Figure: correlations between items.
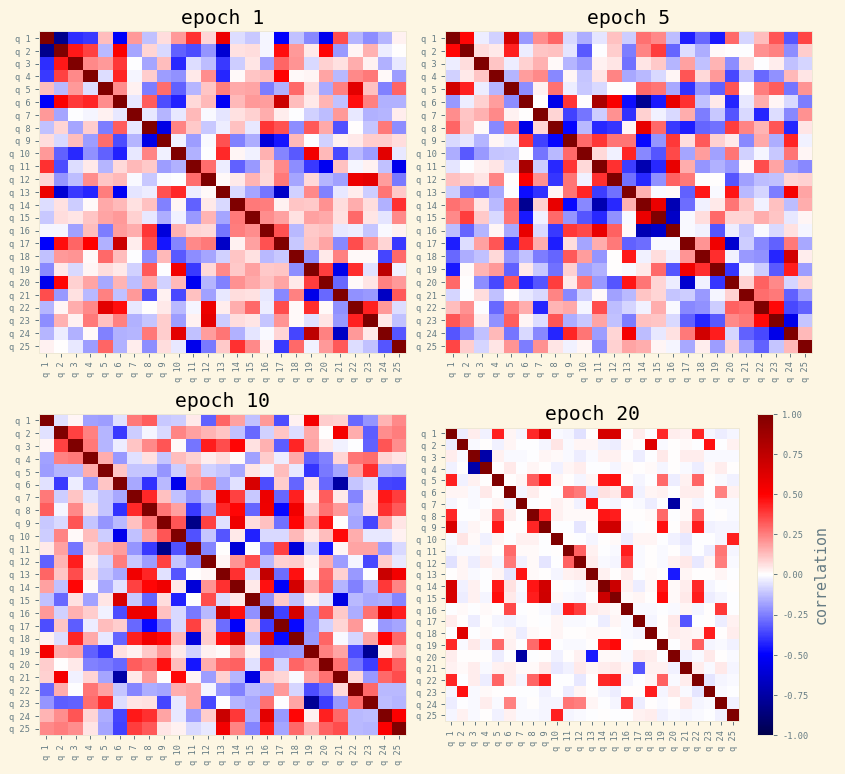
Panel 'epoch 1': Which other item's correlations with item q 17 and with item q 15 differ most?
q 25
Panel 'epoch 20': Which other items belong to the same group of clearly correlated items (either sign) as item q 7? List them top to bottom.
q 13, q 20
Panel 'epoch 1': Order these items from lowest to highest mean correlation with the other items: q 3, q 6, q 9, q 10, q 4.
q 9, q 10, q 3, q 4, q 6
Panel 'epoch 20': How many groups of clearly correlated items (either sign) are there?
7
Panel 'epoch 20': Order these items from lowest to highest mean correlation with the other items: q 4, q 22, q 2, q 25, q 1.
q 4, q 25, q 2, q 22, q 1
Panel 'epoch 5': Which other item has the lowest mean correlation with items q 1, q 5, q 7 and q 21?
q 24
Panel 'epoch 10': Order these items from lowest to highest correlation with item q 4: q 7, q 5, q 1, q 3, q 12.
q 1, q 7, q 12, q 5, q 3
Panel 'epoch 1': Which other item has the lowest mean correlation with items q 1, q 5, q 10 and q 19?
q 2
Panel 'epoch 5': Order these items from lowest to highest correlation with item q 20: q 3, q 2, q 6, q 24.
q 6, q 3, q 24, q 2
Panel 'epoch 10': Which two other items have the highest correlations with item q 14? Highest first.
q 18, q 9
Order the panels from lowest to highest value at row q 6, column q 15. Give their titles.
epoch 5, epoch 20, epoch 1, epoch 10
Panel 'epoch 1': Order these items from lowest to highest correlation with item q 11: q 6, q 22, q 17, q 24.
q 24, q 22, q 6, q 17
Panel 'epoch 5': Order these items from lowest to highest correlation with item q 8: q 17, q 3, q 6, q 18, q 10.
q 6, q 17, q 18, q 10, q 3
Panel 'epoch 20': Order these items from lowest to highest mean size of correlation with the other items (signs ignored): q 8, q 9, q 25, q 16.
q 25, q 16, q 8, q 9
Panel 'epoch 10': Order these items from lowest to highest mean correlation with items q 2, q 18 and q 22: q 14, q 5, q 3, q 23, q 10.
q 5, q 23, q 14, q 10, q 3
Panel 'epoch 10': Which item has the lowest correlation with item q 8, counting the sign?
q 17
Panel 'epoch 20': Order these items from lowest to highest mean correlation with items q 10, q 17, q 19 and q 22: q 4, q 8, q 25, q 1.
q 4, q 25, q 8, q 1
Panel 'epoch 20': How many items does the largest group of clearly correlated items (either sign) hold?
8
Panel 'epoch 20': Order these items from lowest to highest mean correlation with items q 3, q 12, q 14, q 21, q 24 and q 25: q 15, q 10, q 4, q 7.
q 4, q 7, q 10, q 15
